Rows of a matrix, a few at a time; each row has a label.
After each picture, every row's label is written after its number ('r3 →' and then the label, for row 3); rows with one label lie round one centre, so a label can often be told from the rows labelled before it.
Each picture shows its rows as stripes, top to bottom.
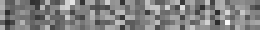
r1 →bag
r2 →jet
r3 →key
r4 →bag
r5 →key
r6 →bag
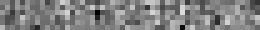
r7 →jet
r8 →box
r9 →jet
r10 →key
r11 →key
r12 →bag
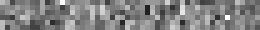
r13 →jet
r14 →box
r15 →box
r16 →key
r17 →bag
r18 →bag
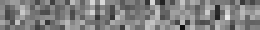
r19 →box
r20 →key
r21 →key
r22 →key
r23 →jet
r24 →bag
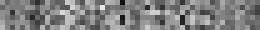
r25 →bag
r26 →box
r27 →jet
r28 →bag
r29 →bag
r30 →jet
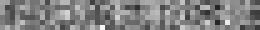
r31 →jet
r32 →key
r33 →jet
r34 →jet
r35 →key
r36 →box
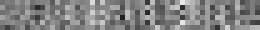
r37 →box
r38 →bag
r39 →box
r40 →bag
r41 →box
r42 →key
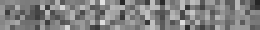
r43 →box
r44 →jet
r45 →bag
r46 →bag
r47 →box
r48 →jet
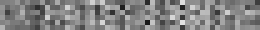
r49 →box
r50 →bag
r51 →key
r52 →bag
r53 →box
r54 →bag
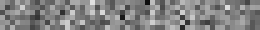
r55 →box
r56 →key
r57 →box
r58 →bag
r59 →jet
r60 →bag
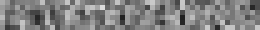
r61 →jet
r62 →box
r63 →bag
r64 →bag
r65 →bag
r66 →key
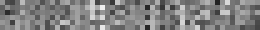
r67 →key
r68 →box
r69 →key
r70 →box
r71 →jet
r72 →box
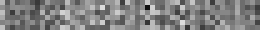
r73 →bag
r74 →box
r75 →jet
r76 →bag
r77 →box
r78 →jet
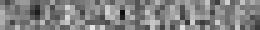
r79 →key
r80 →bag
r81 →bag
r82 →bag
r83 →jet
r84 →box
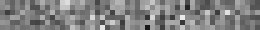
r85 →jet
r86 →jet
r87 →key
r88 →box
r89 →bag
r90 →box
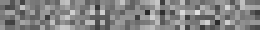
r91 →jet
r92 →key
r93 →box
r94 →jet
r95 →key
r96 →jet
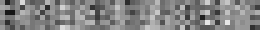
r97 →key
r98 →jet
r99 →key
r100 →jet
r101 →key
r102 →jet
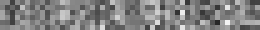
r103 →jet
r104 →key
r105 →jet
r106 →jet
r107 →key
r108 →box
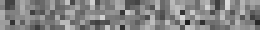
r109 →key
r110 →key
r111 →bag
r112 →box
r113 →jet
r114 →bag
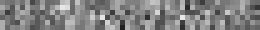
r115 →jet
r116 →jet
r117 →key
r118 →box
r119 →bag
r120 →bag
